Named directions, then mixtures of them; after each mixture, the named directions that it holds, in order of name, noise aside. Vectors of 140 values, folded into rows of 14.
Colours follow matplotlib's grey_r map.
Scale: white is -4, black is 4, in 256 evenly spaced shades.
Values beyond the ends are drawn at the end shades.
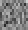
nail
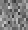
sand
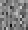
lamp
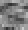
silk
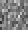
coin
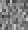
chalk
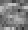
silk.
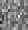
coin.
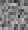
coin, silk.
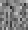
lamp, nail.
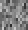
chalk, lamp.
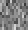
chalk, nail.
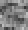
silk.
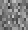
sand.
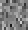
chalk, lamp.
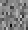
lamp.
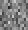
sand.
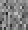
coin, lamp.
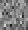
lamp, nail.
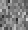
chalk, sand.
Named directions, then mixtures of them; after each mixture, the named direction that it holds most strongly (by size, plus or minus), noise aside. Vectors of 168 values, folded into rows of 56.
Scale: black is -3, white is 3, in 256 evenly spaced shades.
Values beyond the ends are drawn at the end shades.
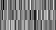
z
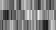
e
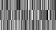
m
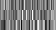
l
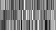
l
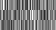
z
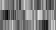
e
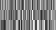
l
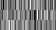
z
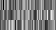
z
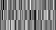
z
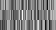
l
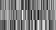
l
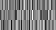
l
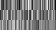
m
